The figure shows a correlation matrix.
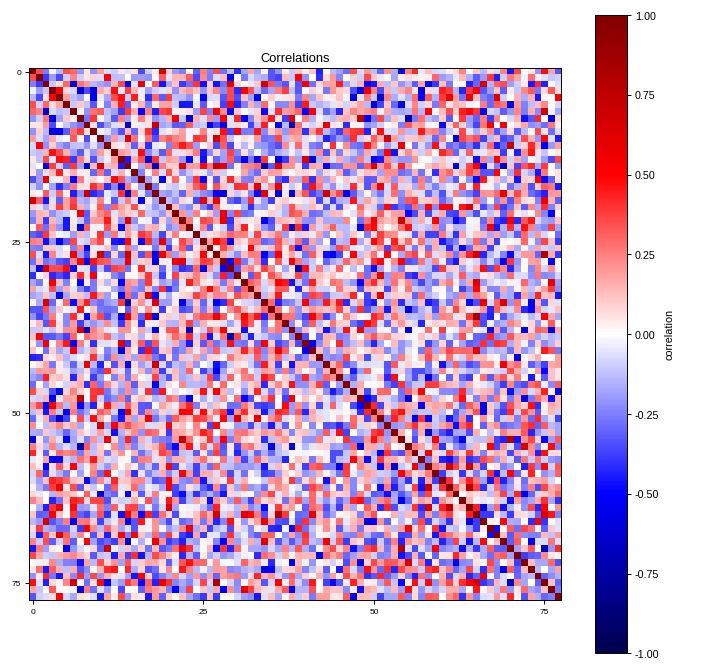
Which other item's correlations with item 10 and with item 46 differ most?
52
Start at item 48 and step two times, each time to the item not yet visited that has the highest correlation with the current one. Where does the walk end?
38
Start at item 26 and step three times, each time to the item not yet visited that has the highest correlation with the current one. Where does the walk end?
36
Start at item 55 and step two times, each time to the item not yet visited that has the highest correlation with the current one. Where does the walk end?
23
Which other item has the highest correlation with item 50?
14
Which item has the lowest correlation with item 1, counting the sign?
29
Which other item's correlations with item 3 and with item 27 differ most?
47
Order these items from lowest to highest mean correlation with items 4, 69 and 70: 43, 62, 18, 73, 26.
73, 26, 62, 43, 18
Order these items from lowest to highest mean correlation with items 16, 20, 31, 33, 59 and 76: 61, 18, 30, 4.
18, 4, 30, 61
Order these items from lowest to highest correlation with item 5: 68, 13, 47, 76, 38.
76, 47, 38, 68, 13
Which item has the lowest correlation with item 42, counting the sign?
71
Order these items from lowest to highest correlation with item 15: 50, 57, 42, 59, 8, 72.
59, 57, 42, 72, 8, 50
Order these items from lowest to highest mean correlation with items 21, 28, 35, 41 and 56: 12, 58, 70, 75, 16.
12, 16, 70, 58, 75
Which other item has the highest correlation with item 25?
19
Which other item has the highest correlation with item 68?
4
